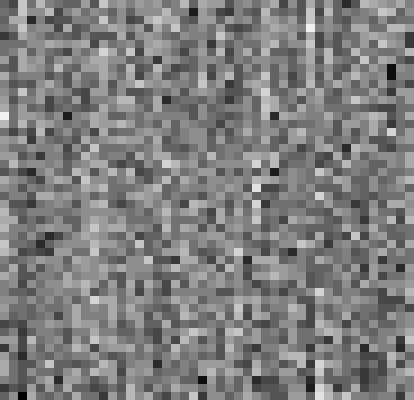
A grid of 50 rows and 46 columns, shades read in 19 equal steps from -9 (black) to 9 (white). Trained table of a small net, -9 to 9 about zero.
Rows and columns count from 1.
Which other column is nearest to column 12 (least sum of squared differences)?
23
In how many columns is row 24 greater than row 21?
21
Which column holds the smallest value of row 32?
33
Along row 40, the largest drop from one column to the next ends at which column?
28
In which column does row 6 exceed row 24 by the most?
31
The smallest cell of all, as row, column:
50, 3
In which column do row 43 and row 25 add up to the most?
46
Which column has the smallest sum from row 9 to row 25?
44
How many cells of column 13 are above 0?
25
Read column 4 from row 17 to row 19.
-4 -5 1
